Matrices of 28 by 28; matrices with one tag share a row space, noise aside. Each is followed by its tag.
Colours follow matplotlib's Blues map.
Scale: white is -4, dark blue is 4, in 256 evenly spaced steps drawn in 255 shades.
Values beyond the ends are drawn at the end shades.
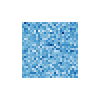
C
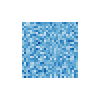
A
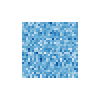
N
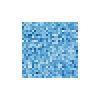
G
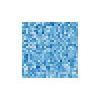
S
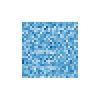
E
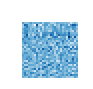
C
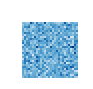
A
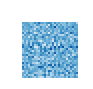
E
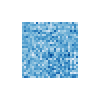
C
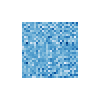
C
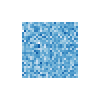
A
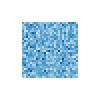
S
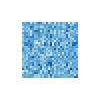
E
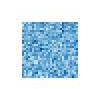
G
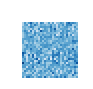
N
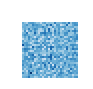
E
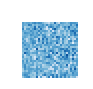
C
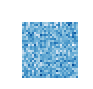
N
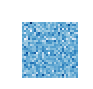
S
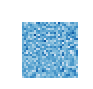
S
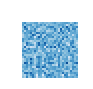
S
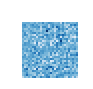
C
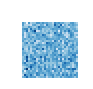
S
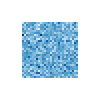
A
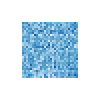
E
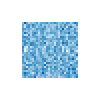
S
